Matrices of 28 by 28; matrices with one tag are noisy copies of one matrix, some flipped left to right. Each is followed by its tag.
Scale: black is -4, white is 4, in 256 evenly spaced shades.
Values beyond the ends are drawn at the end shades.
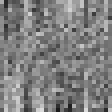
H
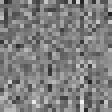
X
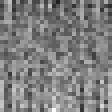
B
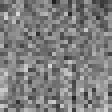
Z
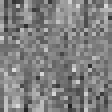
H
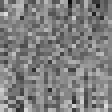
Z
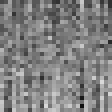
B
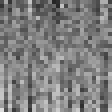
B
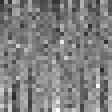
B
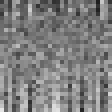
B
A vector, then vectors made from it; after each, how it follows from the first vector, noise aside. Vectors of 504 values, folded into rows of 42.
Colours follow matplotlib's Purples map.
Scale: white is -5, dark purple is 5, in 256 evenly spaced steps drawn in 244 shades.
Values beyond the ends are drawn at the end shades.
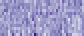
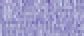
reversed, shrunk.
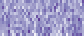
negated.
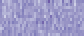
reversed, shrunk.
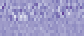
wrapped around, partly zeroed.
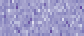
wrapped around, partly zeroed.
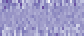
reversed, negated, partly zeroed.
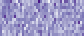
reversed, negated.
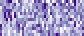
reversed, negated, scaled up.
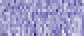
copied.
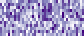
wrapped around, negated, scaled up.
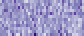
copied.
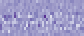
reversed, negated, partly zeroed.
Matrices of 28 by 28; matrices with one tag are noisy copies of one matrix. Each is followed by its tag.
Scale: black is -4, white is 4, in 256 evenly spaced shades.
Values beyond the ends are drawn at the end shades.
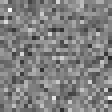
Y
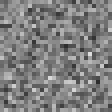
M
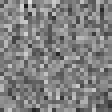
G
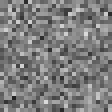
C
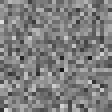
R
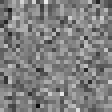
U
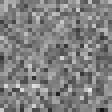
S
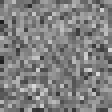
S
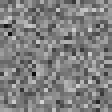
M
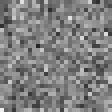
U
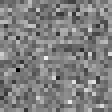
M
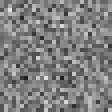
C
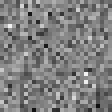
G
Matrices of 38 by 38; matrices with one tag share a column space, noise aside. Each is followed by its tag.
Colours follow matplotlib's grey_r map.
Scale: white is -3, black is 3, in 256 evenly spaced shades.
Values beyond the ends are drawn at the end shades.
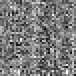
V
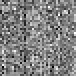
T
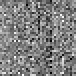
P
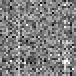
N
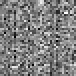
T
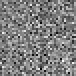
N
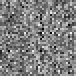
T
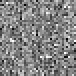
V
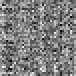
N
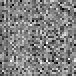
N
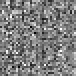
T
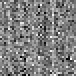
P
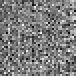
N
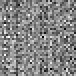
N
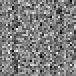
T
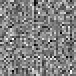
V
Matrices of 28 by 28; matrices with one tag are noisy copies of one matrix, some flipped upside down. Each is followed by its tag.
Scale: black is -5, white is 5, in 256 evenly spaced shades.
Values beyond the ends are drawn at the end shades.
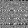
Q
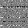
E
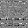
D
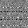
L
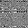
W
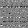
E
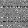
E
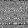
Q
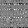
Q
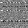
E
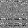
D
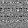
L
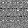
L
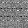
L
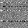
E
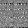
Q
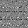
L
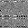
W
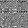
W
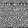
Q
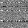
E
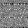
Q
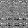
D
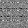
L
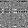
W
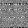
Q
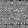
Q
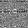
W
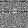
W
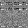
D
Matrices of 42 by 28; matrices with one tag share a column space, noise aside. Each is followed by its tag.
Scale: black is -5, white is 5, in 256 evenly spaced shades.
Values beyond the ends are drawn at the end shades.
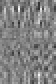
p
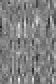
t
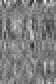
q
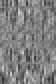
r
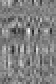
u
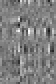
u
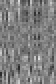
r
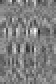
u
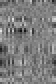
u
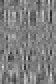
r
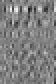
p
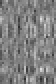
t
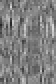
t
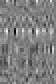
u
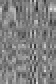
p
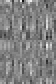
q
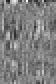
q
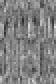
t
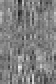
r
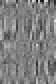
q
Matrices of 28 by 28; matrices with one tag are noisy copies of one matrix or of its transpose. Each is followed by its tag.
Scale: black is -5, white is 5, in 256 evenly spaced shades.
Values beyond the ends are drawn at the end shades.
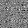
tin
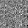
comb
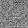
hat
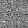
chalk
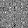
chalk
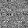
chalk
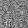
tin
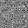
tin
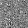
tin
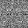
chalk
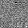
hat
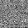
comb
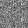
chalk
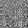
comb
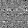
chalk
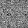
chalk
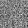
comb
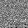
comb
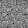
chalk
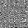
comb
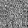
comb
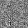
tin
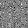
chalk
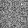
chalk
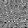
comb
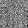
comb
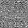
hat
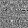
tin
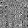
comb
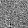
tin
